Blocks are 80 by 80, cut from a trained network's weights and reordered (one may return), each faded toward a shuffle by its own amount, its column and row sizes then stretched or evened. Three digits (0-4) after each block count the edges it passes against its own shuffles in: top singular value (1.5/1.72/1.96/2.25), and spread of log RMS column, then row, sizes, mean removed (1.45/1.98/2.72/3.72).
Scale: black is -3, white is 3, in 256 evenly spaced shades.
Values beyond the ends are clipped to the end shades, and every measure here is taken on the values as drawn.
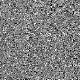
0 2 2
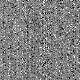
0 2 0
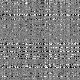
3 0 4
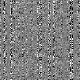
2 4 1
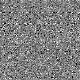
0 1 2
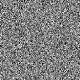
1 1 0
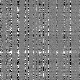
4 4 1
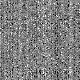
2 1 1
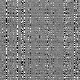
3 4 0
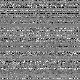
3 0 4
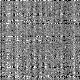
4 1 3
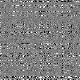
0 2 4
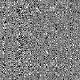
1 3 1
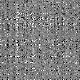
1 2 3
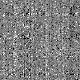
1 1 2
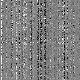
4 4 1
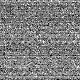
3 1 0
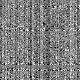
4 0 3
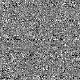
0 1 2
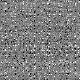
1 2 1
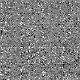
0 2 1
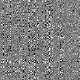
1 4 2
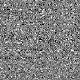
1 1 2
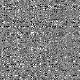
1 2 3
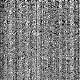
4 0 2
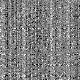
4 1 2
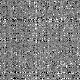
1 1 3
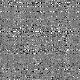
0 1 3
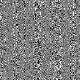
0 4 0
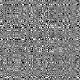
3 3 3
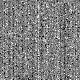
2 1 0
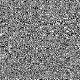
1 0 3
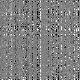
3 4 2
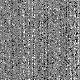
2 3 0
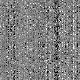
3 3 1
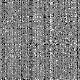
4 2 2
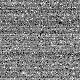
2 0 0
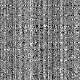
4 1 3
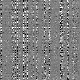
3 4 0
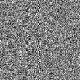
3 2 0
